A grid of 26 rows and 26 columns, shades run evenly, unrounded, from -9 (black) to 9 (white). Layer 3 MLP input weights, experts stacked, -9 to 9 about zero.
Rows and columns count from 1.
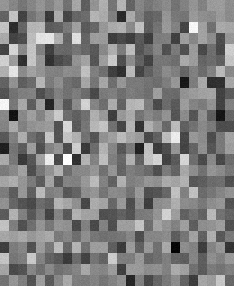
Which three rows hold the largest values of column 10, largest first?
10, 7, 15
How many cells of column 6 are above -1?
16
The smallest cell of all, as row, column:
23, 20
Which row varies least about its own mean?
1
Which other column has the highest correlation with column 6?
8
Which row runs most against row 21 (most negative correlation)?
14
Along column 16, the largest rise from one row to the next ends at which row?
13
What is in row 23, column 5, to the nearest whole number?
2
